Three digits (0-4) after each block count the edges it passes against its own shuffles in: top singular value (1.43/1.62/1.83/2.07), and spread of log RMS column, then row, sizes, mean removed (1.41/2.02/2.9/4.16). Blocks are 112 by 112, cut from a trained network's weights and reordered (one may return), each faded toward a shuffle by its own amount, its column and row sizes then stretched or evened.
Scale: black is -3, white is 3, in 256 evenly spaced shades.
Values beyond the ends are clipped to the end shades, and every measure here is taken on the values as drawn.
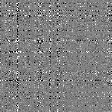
3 3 3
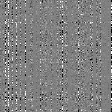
3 4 2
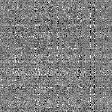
2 3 2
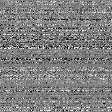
3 1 4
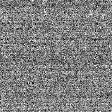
1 2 0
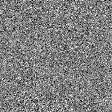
1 0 1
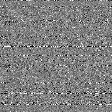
3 0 3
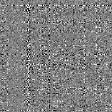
2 3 3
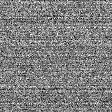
3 0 2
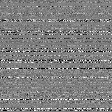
2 0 4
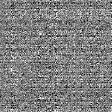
4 3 1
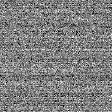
3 2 1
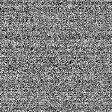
2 2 1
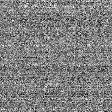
1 1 2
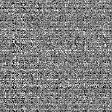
4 3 2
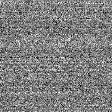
1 1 2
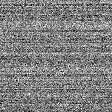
4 0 1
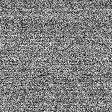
1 0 1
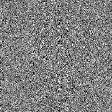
2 2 0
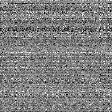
4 2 3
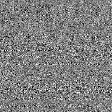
2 0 3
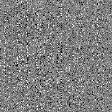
1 3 1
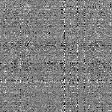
3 3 2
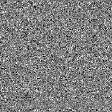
2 1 2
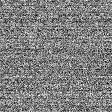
2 0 1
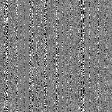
0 4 0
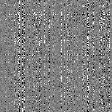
1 4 2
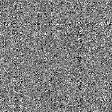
0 2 2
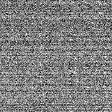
4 2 0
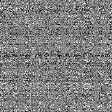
2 3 2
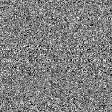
2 0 2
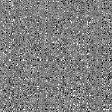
1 3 2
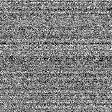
4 1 2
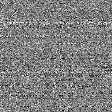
0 1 3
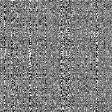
1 4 0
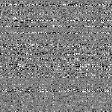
3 2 4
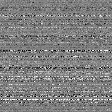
4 0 4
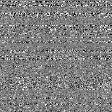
0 1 4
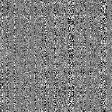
0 4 1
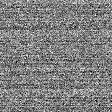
3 1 0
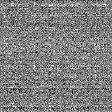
3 3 2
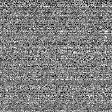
3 1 3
